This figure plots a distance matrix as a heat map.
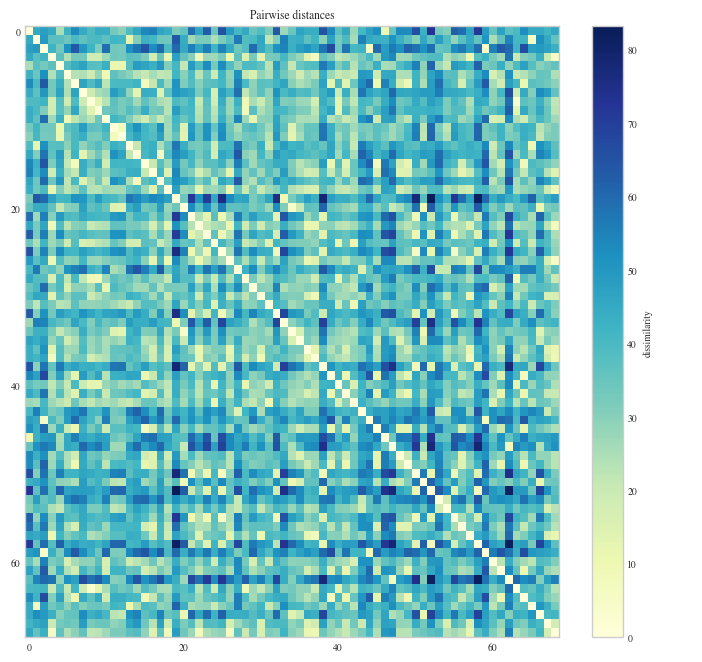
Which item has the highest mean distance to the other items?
62
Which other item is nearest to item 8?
63
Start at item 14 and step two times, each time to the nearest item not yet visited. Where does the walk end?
7
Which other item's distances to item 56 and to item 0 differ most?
46
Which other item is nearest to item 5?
10
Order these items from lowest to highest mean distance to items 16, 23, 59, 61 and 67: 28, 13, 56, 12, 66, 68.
68, 56, 28, 12, 13, 66
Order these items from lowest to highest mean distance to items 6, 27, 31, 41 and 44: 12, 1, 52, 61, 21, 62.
12, 61, 1, 21, 62, 52
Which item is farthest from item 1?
19
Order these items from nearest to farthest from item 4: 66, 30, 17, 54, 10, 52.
54, 66, 30, 10, 17, 52
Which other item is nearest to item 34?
20
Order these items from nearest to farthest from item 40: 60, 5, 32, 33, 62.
5, 60, 33, 32, 62
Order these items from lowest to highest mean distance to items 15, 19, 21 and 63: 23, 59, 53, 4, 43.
23, 4, 43, 53, 59
